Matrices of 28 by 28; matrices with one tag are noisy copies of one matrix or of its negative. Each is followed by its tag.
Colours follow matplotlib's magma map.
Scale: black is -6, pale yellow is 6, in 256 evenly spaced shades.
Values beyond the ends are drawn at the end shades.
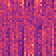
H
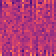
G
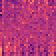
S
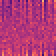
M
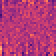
S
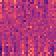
S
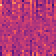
G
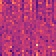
G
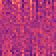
G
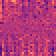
S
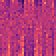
H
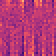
H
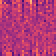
G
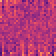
S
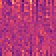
G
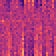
H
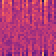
M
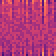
M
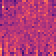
S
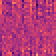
G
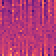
M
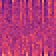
M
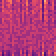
M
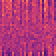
M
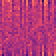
M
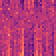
H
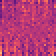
S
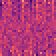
G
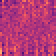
S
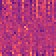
G
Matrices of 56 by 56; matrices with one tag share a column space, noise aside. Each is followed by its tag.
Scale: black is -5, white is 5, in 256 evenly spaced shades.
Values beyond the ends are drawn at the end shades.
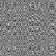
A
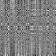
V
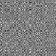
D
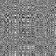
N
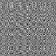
A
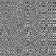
D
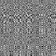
N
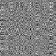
A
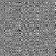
D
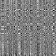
V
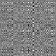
D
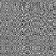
A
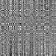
V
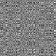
D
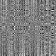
V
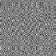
A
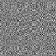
A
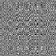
A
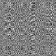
A
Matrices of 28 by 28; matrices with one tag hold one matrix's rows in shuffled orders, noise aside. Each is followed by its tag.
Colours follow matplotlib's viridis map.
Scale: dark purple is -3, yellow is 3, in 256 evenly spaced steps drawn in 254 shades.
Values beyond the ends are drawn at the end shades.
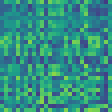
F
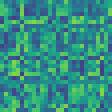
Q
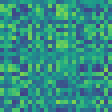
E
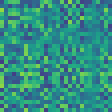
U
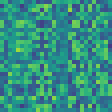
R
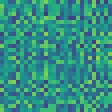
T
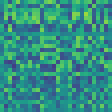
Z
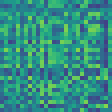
F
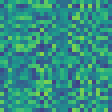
R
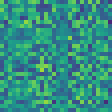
R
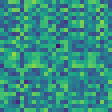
Q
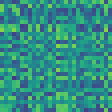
E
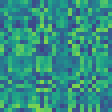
R
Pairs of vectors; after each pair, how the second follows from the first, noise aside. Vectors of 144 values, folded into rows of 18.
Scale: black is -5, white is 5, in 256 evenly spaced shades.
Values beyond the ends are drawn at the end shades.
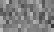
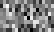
wrapped around, scaled up.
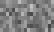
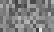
shuffled.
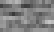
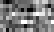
wrapped around, negated, scaled up.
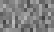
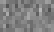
reversed, shrunk.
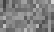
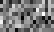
wrapped around, negated, scaled up.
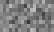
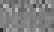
wrapped around, partly zeroed.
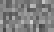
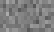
wrapped around, negated, shrunk.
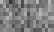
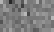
partly zeroed.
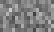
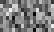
scaled up.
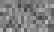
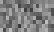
copied.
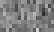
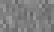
reversed, negated, shrunk.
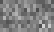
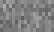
reversed, shrunk.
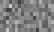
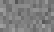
reversed, shrunk.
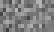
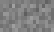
reversed, shrunk.
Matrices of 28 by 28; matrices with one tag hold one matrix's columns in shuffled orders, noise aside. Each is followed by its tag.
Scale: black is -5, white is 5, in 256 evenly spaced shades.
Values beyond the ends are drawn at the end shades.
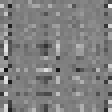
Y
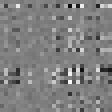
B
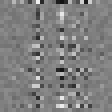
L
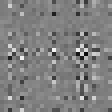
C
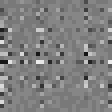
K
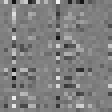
L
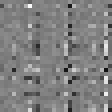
Y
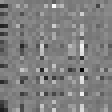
Y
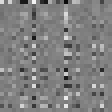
L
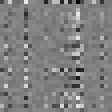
L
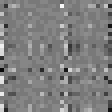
Y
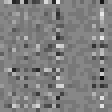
L
